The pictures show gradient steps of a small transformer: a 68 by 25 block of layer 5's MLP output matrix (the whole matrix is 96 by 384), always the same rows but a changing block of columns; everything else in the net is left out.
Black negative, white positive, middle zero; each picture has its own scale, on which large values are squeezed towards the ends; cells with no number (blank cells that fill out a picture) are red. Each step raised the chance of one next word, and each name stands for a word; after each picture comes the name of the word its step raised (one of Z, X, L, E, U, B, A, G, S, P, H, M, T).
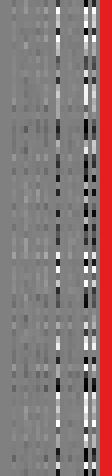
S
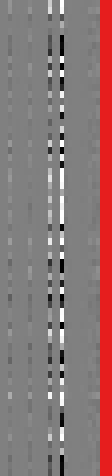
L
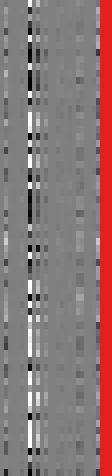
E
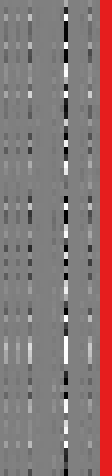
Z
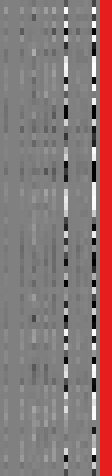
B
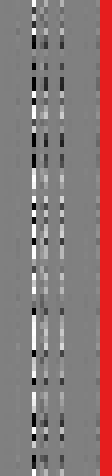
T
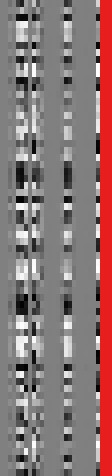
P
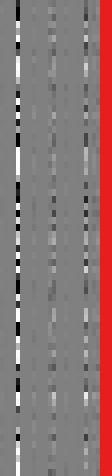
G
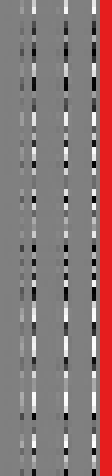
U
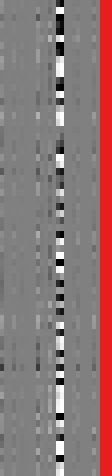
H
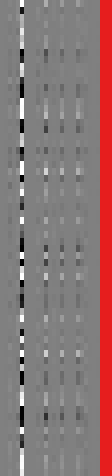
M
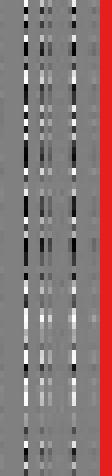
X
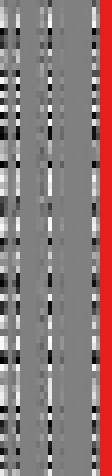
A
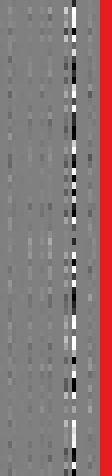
S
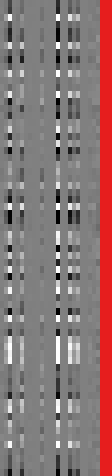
Z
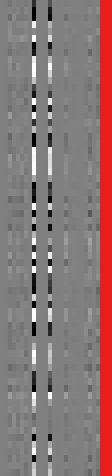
G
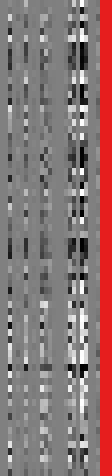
X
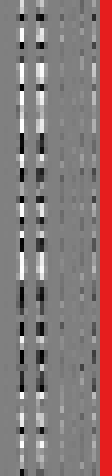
P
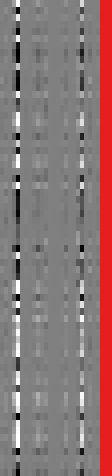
E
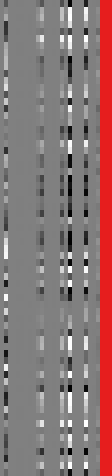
S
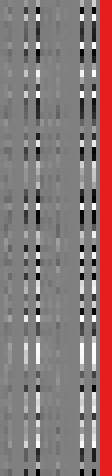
Z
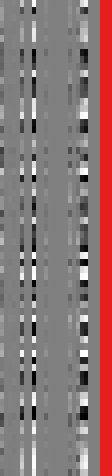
M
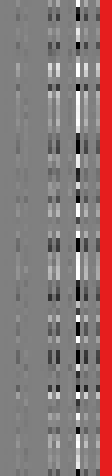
P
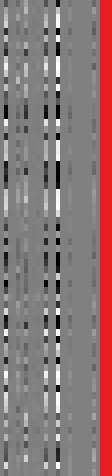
B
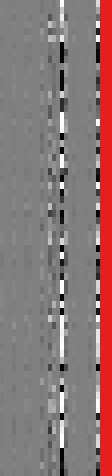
E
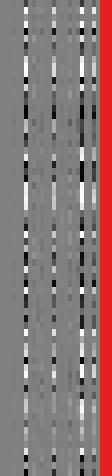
B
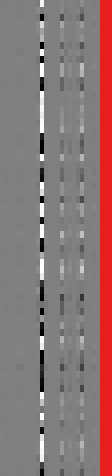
P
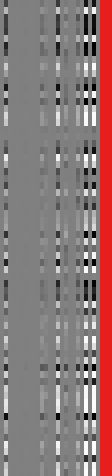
H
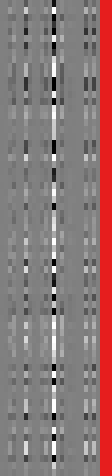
H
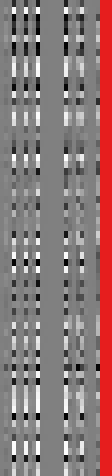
H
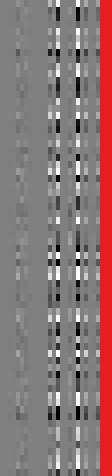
M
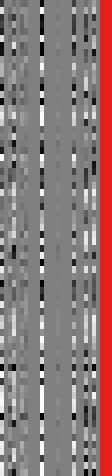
H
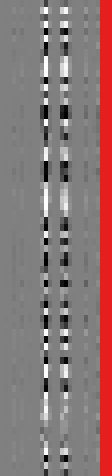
B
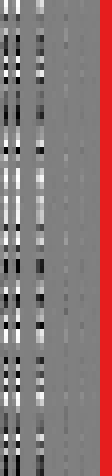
L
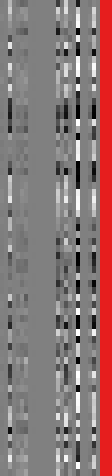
B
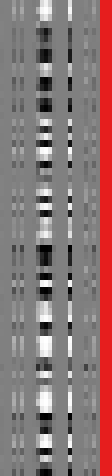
U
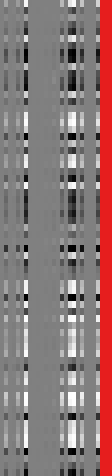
E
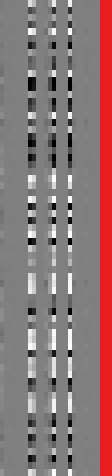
T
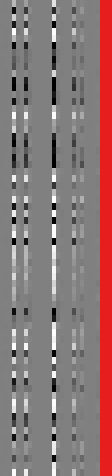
T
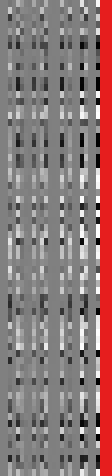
T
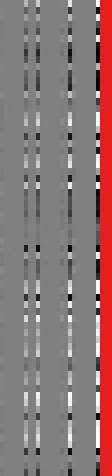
E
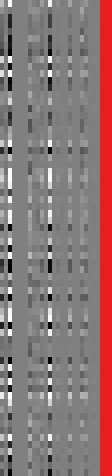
L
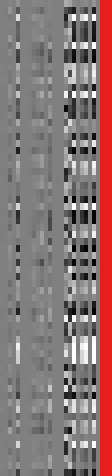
Z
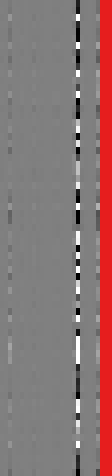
Z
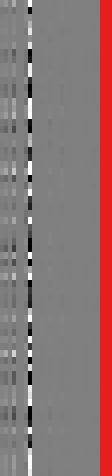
M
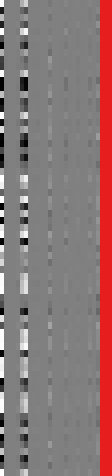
T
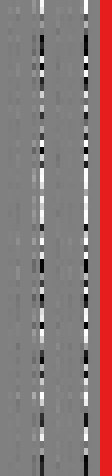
L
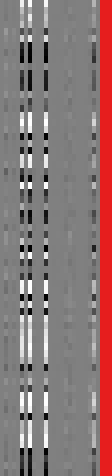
E
